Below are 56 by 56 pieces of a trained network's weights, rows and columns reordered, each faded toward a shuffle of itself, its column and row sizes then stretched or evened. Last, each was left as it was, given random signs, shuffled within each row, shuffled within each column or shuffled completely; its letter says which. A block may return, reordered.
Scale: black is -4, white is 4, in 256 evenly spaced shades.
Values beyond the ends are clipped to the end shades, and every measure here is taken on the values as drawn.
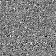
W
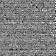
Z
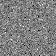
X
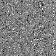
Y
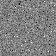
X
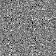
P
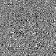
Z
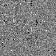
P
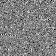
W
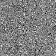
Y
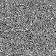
W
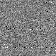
W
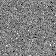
X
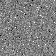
X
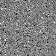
Y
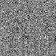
Z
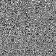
P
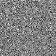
P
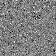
X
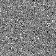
Y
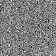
Y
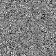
P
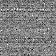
Z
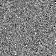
Y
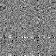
Z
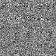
P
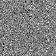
Y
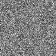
Y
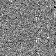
Y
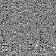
Z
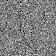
Y
